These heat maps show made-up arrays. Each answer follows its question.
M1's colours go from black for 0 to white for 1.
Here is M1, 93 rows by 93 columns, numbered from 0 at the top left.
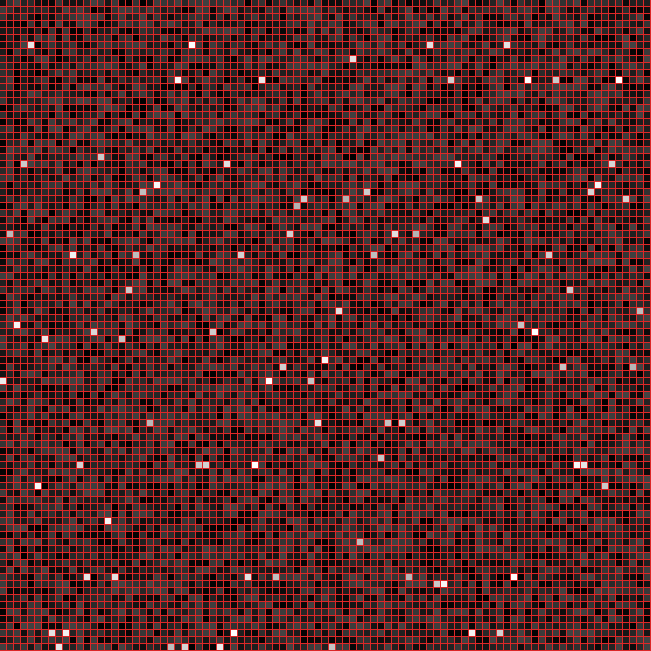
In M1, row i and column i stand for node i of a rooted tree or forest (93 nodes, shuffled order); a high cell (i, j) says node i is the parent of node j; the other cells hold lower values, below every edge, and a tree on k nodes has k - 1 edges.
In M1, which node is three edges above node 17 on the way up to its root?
54
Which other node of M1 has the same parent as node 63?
62
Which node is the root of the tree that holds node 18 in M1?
23
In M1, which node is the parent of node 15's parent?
46
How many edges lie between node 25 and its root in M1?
2
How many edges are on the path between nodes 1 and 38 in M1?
9
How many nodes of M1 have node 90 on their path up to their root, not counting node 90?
11
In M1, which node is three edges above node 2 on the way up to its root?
77
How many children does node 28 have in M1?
4
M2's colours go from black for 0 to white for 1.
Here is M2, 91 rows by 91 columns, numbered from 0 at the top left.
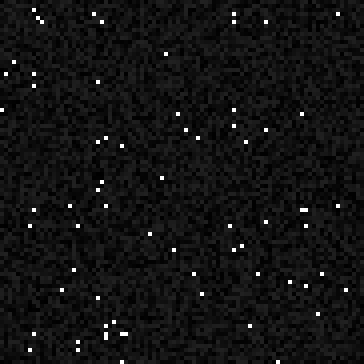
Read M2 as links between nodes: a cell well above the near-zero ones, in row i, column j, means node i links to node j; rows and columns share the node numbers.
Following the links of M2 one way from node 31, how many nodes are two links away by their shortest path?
1
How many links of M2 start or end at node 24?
4
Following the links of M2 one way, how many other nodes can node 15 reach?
6
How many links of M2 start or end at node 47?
1
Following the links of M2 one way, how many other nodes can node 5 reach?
5
